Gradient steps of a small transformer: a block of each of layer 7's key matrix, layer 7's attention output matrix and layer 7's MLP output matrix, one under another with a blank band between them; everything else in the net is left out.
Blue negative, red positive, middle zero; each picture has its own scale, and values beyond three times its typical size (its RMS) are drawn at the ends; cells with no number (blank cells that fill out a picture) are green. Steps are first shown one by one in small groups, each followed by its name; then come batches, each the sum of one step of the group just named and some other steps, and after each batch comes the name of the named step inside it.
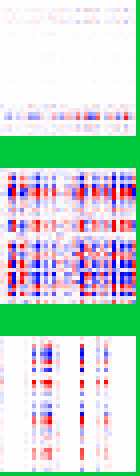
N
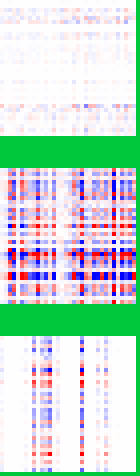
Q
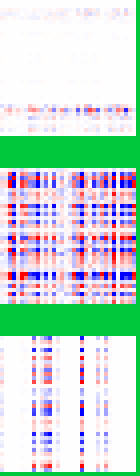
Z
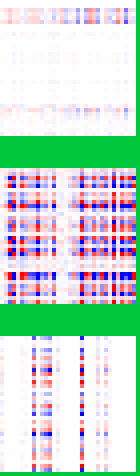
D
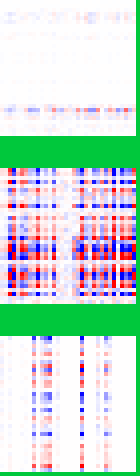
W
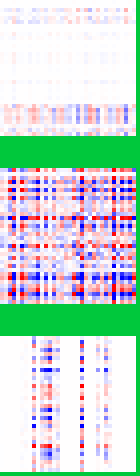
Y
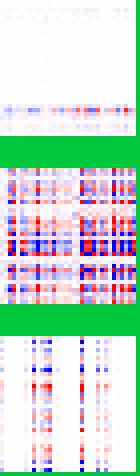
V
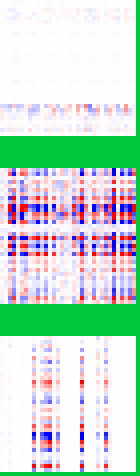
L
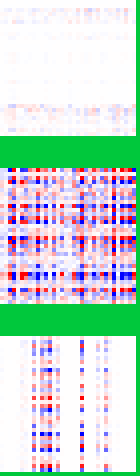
Y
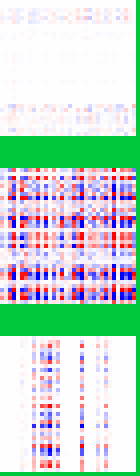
Y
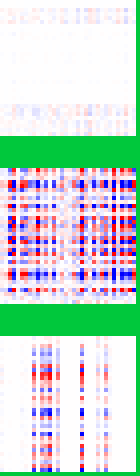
D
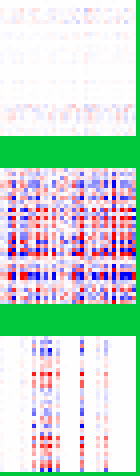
Q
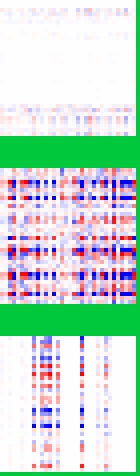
W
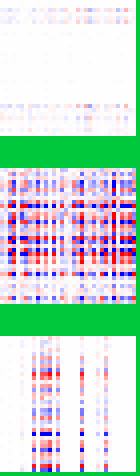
L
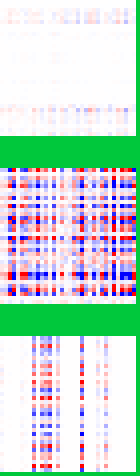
D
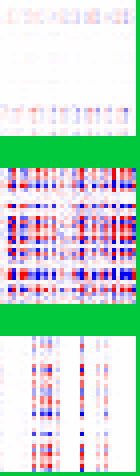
D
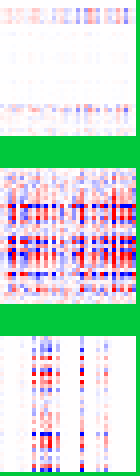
D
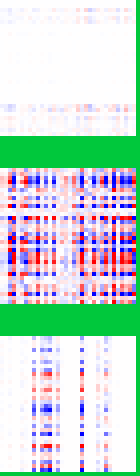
W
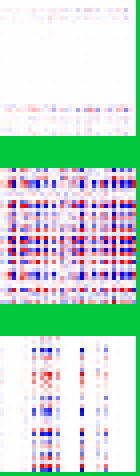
Z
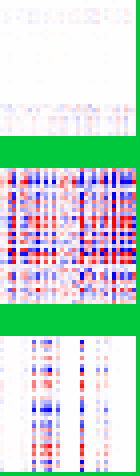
V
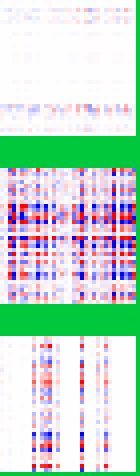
L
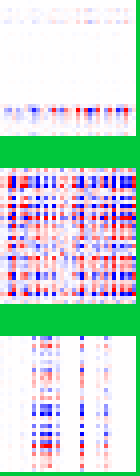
W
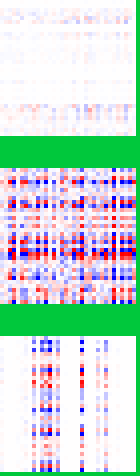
Q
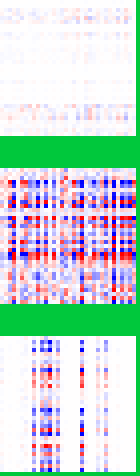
Q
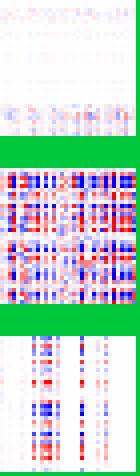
N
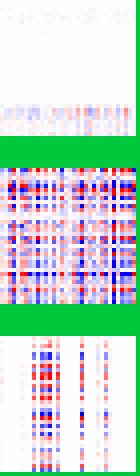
N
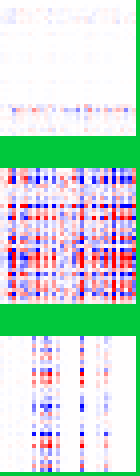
W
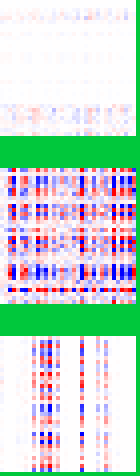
N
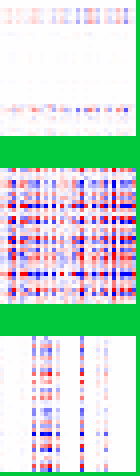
D
